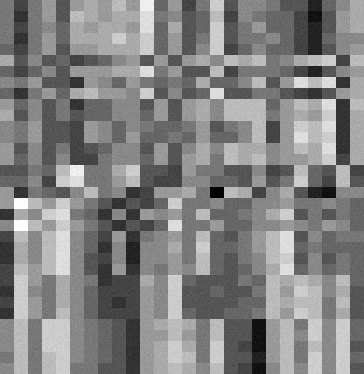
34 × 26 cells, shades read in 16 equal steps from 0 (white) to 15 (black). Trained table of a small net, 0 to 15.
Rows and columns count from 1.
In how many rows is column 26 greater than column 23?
21
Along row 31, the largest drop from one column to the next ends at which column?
20
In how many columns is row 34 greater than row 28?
9
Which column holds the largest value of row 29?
1
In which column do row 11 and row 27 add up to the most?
8
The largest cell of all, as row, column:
18, 16
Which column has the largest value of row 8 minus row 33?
25
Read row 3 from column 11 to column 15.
2 9 5 10 9
